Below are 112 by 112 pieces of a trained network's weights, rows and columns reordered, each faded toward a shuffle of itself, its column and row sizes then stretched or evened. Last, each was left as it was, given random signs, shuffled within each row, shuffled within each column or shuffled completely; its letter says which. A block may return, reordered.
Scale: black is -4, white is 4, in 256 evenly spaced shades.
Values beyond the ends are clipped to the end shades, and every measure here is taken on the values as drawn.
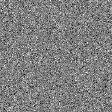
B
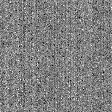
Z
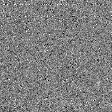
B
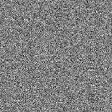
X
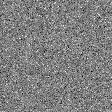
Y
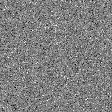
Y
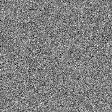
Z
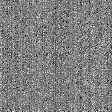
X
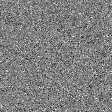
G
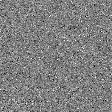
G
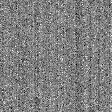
Z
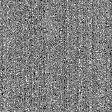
Z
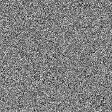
B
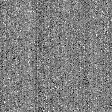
Z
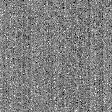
Z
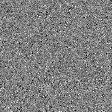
B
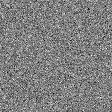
Y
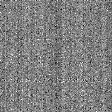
X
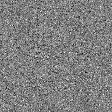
G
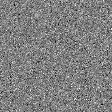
Z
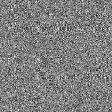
X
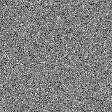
G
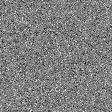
Y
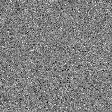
G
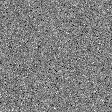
Y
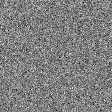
G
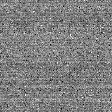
X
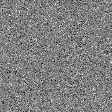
Z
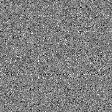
B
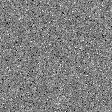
Y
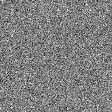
B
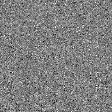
B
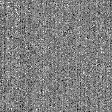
X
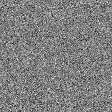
G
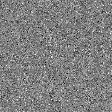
B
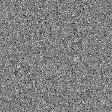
B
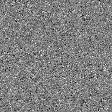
G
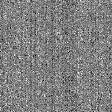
X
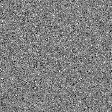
B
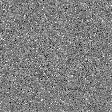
G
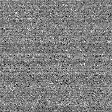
X
